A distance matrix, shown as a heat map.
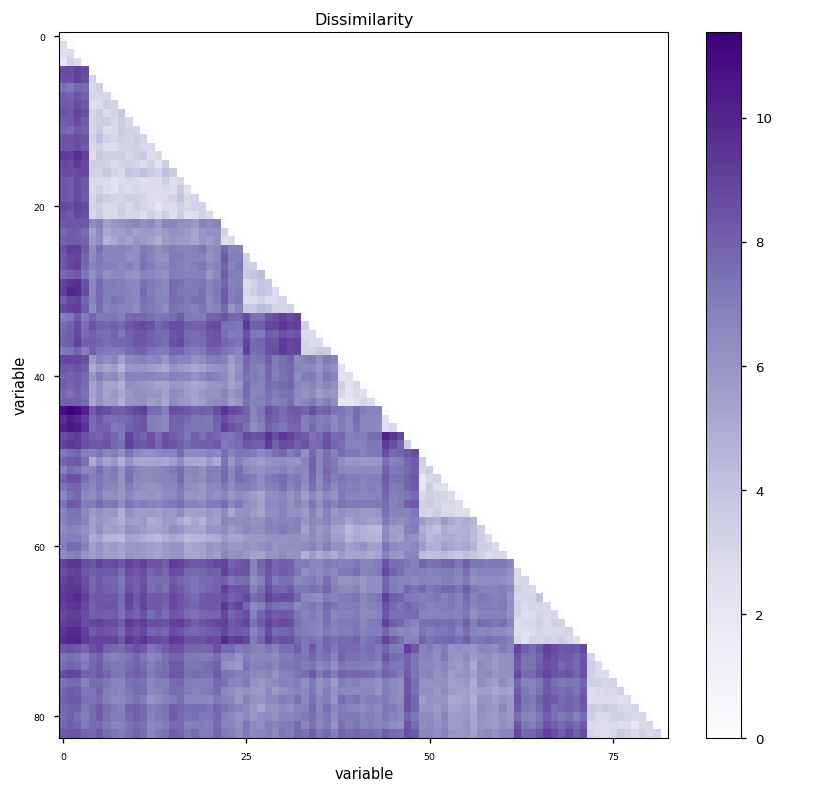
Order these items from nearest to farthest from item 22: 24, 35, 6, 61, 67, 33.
24, 6, 61, 35, 33, 67
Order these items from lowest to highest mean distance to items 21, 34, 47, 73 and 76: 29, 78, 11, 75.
78, 75, 11, 29
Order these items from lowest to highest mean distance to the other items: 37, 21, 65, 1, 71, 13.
13, 21, 37, 65, 71, 1
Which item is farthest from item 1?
44
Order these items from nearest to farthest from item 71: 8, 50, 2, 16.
50, 8, 16, 2
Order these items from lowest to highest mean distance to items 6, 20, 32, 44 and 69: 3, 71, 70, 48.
70, 71, 48, 3
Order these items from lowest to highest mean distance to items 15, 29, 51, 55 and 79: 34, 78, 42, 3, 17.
78, 17, 42, 3, 34
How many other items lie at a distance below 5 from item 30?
7
